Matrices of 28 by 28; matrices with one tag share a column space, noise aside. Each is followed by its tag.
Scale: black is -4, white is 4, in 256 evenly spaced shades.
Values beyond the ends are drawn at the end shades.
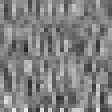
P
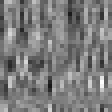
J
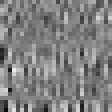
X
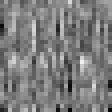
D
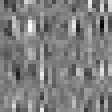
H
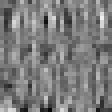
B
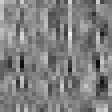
J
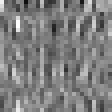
H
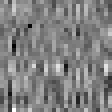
P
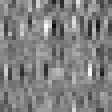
H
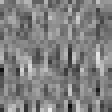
X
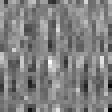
D
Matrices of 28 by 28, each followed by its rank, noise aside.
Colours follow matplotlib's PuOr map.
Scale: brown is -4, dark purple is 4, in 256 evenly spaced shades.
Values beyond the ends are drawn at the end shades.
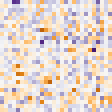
seven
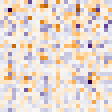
five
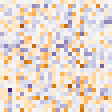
seven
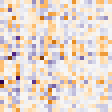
five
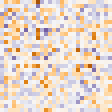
six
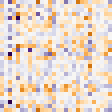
five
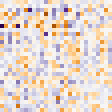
six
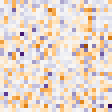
eight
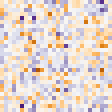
eight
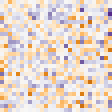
six
